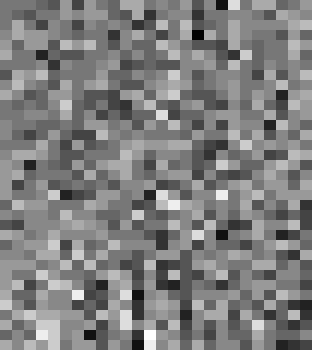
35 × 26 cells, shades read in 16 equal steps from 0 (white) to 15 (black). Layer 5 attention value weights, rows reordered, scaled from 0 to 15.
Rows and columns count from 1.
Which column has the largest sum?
12
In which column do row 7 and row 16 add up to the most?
5
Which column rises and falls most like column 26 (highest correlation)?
20
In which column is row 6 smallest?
21
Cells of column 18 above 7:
20
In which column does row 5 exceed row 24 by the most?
17
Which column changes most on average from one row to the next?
15
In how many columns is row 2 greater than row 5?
15
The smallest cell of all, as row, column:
34, 13
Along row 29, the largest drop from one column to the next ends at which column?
10
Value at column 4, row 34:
1
